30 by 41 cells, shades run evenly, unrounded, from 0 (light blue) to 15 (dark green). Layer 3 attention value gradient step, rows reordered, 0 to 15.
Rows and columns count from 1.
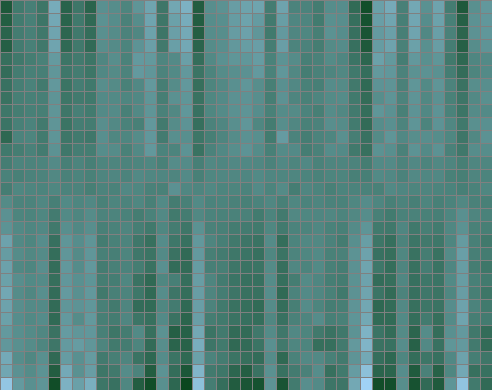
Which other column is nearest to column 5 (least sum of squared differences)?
33
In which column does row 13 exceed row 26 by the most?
31
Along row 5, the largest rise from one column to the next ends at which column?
17
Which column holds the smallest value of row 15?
15
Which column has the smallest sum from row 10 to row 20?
39
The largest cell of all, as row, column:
30, 16
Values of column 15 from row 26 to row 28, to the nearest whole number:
12 12 10
